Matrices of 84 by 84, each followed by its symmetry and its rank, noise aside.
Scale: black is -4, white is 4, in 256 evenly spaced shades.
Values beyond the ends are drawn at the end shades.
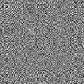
symmetric, rank four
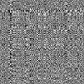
no symmetry, rank four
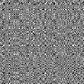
symmetric, rank four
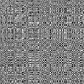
symmetric, rank three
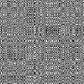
no symmetry, rank four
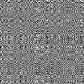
no symmetry, rank four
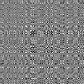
symmetric, rank three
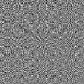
antisymmetric, rank four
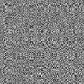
no symmetry, rank five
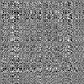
no symmetry, rank four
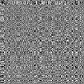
no symmetry, rank four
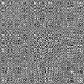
symmetric, rank five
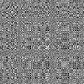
symmetric, rank four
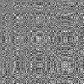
symmetric, rank four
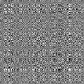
symmetric, rank four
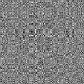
symmetric, rank five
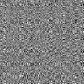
antisymmetric, rank four
